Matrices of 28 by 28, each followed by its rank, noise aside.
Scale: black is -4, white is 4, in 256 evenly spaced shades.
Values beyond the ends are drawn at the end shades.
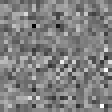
six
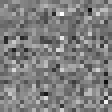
six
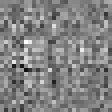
four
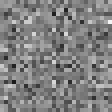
six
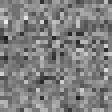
six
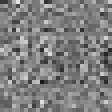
five
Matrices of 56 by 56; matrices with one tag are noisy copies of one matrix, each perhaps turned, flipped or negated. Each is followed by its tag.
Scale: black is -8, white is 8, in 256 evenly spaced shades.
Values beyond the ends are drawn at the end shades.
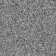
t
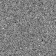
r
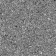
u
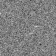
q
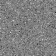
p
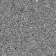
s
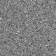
s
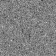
q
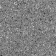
u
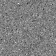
r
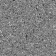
q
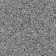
q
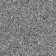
p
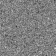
u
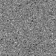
r
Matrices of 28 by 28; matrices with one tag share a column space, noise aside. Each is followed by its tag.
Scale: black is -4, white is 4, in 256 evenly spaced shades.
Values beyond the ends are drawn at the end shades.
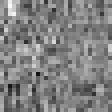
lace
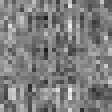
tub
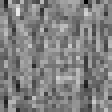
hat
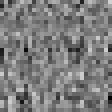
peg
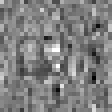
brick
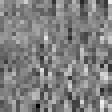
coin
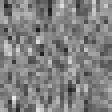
lace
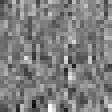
coin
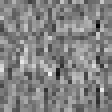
brick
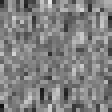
tub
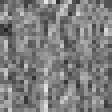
hat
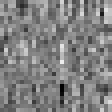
lace
